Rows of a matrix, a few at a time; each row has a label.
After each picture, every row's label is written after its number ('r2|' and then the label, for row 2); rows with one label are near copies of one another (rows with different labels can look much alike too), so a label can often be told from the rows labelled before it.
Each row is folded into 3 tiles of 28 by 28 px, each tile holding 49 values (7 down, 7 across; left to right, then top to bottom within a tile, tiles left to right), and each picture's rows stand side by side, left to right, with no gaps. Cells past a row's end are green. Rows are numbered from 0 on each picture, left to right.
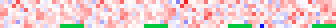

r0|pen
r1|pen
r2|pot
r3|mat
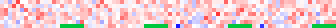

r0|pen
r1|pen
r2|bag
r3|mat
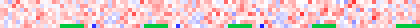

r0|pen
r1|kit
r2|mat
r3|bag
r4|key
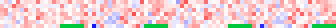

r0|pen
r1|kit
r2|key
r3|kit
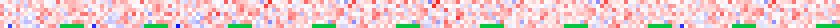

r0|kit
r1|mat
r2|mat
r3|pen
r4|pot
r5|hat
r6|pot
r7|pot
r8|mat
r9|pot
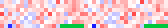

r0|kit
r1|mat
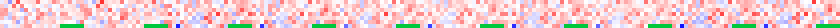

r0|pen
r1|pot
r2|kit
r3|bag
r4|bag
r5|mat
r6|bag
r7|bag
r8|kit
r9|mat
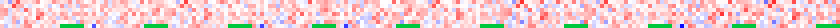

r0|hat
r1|bag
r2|pen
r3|kit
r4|bag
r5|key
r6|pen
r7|pen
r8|mat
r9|key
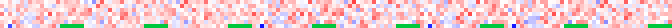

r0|bag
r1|pot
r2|pot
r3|mat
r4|pen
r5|bag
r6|bag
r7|pen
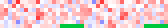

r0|key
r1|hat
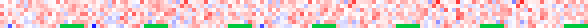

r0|mat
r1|kit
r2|pen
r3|bag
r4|hat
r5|key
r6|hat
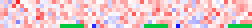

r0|pen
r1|bag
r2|kit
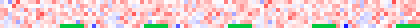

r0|pot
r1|bag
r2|mat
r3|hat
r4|kit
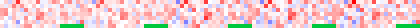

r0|pen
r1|hat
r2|key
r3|key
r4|pen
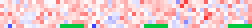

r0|mat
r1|kit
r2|key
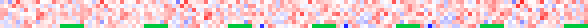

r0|key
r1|pen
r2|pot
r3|mat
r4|mat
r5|kit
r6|key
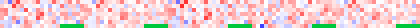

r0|hat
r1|hat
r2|hat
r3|bag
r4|pot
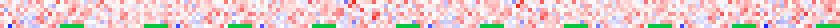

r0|bag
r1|pen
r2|mat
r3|mat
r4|pot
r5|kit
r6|pot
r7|kit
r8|bag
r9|kit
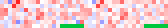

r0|hat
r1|pot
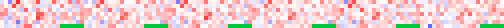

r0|key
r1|key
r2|hat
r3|pot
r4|hat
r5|mat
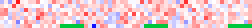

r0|pot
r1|mat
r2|pen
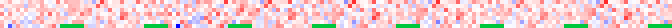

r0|kit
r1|hat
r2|bag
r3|key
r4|key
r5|pot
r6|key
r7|pot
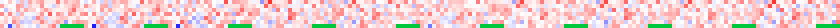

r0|bag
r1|bag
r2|bag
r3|key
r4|pen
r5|mat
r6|hat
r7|key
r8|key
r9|pen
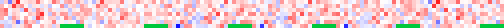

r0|hat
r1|pot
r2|bag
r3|bag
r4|kit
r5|pot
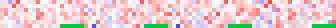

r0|key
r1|kit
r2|bag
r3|pen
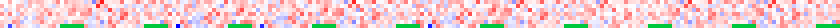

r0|bag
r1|hat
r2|bag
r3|bag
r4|pen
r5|bag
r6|hat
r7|hat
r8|pen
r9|pen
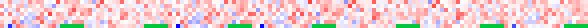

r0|bag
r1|hat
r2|kit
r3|mat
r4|key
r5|key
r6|kit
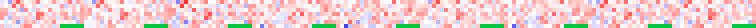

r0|key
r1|key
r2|hat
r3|mat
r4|bag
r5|key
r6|bag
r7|pot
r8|key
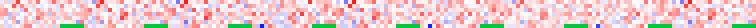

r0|pen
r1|hat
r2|pot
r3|mat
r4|pot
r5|mat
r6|hat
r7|kit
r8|pot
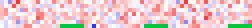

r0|key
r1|mat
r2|pen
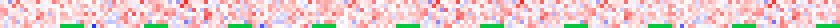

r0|pen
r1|mat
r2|key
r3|kit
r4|key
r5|key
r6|pen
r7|key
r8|kit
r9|pen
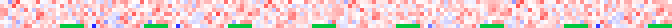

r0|key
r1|bag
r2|mat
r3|pen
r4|hat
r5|kit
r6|hat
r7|bag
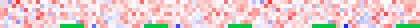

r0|pen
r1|bag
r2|mat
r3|pot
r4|kit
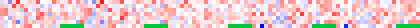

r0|pen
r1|pot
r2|pen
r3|kit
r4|kit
